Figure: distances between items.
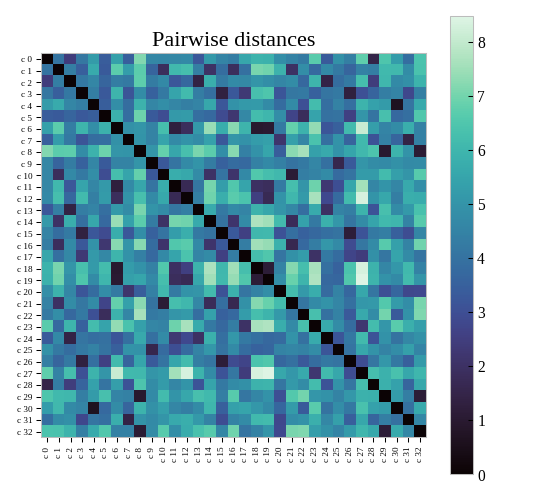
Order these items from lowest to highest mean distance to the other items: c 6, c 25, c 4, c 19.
c 25, c 4, c 6, c 19
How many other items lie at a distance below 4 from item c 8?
3
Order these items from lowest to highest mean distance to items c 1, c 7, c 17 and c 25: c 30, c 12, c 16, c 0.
c 16, c 0, c 30, c 12
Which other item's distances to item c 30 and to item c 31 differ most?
c 4
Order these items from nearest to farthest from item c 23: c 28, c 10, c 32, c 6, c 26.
c 26, c 10, c 32, c 28, c 6
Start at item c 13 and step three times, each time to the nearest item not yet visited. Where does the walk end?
c 11
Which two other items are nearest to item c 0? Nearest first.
c 28, c 2
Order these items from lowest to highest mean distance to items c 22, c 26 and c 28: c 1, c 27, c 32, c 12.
c 1, c 27, c 12, c 32
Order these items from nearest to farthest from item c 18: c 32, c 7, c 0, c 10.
c 32, c 7, c 0, c 10
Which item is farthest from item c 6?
c 27
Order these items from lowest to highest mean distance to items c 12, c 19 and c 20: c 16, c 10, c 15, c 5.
c 15, c 5, c 10, c 16
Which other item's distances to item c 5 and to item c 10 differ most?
c 22
